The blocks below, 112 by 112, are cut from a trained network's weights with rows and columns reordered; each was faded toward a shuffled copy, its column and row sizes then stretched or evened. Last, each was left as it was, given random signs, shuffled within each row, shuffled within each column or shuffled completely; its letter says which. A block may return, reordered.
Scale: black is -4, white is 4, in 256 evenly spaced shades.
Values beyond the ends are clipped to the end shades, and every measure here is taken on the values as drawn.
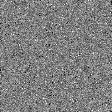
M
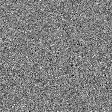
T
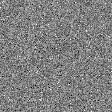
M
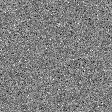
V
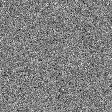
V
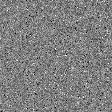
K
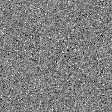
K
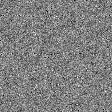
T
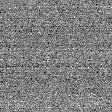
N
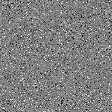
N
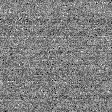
T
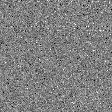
T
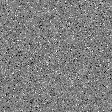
V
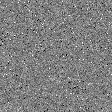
V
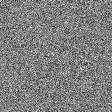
T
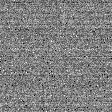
T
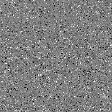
N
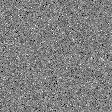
V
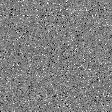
T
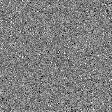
M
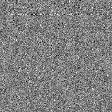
N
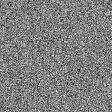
T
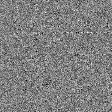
M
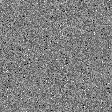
K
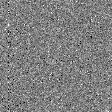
K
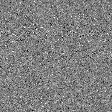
T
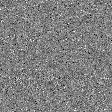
T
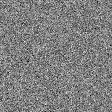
V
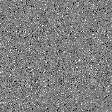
N
